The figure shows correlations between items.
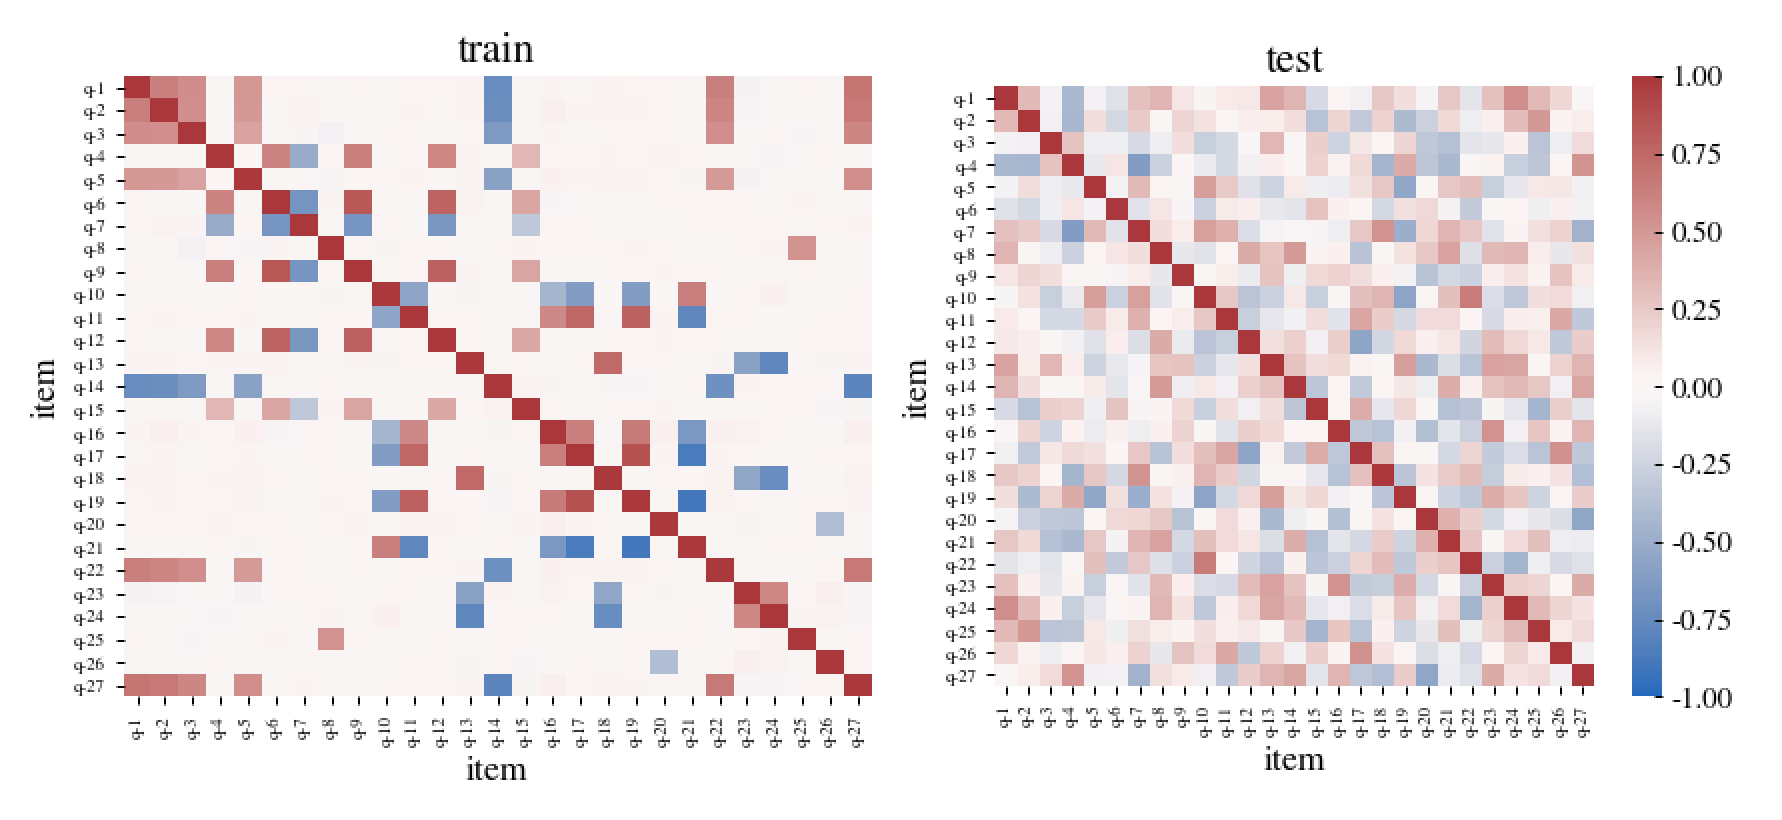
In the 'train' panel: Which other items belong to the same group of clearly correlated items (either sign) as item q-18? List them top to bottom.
q-13, q-23, q-24
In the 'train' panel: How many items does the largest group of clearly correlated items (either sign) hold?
7
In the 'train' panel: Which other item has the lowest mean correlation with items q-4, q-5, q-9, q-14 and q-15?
q-7
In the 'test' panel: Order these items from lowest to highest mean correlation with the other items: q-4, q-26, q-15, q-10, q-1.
q-4, q-15, q-10, q-26, q-1
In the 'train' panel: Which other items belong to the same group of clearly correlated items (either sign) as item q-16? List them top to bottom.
q-10, q-11, q-17, q-19, q-21
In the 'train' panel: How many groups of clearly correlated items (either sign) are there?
6
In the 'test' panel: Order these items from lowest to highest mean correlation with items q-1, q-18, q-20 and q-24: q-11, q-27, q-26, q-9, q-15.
q-27, q-15, q-9, q-26, q-11
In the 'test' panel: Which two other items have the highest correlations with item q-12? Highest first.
q-8, q-23
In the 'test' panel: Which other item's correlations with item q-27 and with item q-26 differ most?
q-17
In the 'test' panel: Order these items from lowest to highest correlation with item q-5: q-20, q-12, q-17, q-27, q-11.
q-12, q-27, q-20, q-17, q-11
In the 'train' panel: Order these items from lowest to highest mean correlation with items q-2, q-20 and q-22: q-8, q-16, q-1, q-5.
q-8, q-16, q-5, q-1
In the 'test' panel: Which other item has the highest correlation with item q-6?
q-15
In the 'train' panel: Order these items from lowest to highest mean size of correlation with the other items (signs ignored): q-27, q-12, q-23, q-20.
q-20, q-23, q-12, q-27
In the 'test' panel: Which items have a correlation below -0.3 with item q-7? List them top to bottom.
q-4, q-19, q-27
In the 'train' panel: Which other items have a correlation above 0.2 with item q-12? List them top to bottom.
q-4, q-6, q-9, q-15
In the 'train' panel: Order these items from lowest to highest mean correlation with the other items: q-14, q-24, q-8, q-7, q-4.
q-14, q-7, q-24, q-8, q-4
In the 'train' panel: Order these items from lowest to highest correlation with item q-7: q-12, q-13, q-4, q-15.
q-12, q-4, q-15, q-13
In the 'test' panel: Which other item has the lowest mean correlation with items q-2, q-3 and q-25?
q-20
